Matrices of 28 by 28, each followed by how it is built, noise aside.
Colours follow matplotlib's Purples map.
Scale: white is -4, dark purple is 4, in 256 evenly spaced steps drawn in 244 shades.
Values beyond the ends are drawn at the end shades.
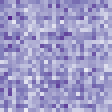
blocks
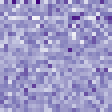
uneven rows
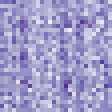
blocks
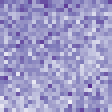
smooth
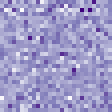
uneven rows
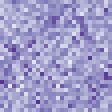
Hankel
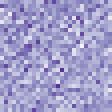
Hankel
